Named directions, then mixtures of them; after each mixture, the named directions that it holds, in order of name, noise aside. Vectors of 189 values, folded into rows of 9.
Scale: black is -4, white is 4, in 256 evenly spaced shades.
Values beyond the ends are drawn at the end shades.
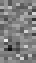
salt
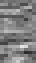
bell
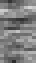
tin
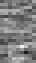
bell.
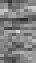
tin.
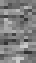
bell.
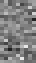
bell, salt.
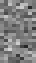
bell, salt.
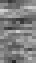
tin.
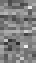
bell, salt, tin.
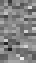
bell, salt.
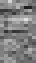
bell, tin.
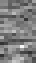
bell.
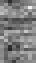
salt, tin.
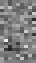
salt.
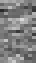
salt, tin.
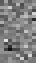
salt.
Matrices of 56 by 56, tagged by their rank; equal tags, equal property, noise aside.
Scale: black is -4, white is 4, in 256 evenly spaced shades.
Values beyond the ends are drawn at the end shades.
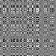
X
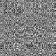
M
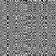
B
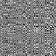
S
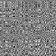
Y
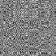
Y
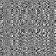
B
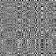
B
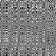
B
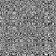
S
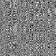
M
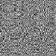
Y
